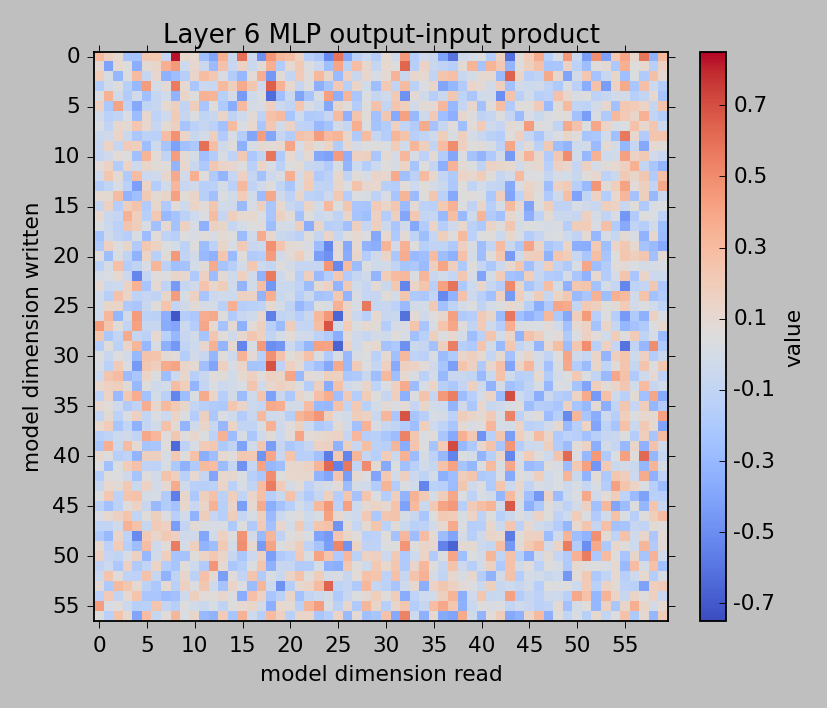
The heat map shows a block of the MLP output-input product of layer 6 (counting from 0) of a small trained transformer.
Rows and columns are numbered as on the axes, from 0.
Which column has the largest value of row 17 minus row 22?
4
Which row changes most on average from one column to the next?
0
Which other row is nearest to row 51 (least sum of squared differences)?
28
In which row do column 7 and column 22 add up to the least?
29
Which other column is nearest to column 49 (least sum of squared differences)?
52
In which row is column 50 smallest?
14
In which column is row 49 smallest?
37
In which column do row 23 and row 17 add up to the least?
55
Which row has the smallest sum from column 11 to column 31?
20
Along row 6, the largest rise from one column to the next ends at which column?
32
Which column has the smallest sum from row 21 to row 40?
8
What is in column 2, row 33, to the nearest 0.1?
0.2
